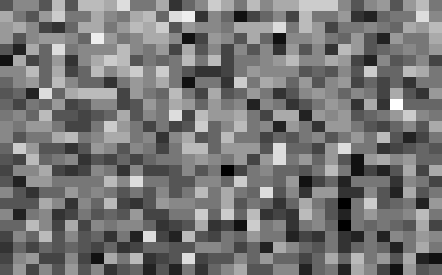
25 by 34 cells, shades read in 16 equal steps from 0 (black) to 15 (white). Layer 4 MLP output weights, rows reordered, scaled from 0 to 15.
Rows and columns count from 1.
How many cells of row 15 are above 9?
3
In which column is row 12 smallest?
22
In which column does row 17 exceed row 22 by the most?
11
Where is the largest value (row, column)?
10, 31
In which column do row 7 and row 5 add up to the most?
5
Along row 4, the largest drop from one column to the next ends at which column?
15
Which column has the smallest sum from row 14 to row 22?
27
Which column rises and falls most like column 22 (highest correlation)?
2
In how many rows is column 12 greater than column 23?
11
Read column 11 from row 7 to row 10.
12 9 9 5
